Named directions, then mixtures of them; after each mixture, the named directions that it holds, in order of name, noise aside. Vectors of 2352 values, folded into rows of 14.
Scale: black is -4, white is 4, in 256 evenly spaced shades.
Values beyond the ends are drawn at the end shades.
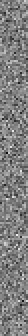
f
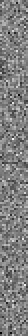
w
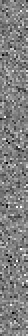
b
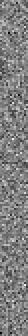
w.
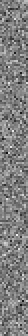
f.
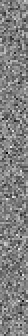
f.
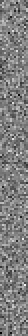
w.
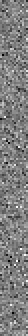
b.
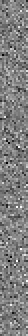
b.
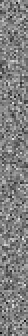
f, w.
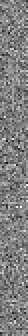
b, w.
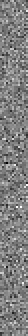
b, w.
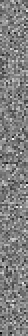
b, w.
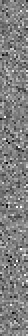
b.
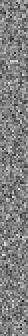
f, w.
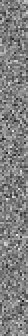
f.
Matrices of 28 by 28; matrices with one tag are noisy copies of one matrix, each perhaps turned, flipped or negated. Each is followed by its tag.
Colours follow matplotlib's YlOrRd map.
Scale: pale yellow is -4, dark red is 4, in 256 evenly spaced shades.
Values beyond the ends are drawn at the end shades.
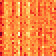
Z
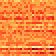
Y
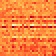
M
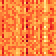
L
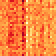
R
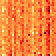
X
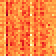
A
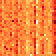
Z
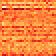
Y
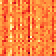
L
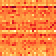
A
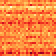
X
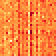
M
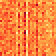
M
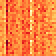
A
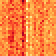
R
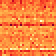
A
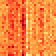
R
